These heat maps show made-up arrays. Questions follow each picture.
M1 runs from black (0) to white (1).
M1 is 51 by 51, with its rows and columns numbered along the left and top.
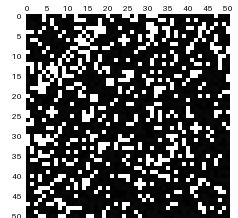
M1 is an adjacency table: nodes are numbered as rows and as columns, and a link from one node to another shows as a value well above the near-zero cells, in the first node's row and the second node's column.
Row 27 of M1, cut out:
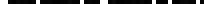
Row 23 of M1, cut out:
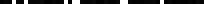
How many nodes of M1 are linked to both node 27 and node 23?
0
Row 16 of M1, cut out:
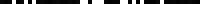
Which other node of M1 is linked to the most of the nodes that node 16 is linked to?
node 40
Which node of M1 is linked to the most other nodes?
node 3
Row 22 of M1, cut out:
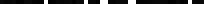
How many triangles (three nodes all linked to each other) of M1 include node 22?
4
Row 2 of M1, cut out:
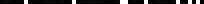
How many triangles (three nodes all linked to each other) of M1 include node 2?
8
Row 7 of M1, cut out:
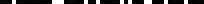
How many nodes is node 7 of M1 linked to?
12
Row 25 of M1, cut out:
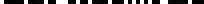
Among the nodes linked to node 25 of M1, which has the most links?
node 31
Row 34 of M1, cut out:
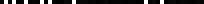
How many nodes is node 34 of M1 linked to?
8
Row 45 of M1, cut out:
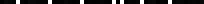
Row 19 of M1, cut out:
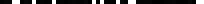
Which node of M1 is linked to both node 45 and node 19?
node 4
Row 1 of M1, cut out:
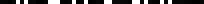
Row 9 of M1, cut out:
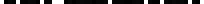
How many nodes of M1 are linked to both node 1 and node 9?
6
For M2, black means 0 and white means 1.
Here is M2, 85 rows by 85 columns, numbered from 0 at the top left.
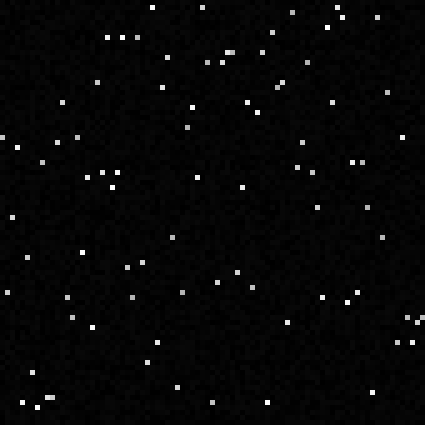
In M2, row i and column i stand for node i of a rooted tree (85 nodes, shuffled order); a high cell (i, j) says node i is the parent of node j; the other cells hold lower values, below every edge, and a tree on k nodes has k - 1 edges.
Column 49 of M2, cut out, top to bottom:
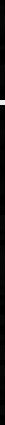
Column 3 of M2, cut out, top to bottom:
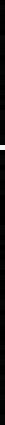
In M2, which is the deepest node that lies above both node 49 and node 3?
20
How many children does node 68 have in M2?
3
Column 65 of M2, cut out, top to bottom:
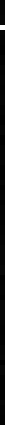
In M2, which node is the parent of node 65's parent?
51
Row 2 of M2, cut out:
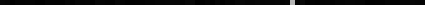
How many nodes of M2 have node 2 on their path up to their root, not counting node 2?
7
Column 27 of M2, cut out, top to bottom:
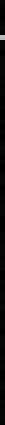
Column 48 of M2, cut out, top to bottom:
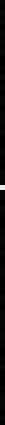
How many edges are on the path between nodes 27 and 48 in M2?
5
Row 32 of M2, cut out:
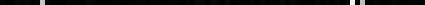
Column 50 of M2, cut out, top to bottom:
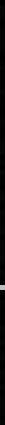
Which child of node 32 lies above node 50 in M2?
72
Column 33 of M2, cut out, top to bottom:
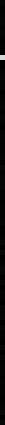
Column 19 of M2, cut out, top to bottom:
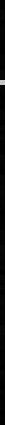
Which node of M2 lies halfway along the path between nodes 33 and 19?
57
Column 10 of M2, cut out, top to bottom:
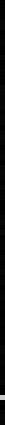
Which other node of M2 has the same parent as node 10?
9
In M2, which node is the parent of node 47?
54
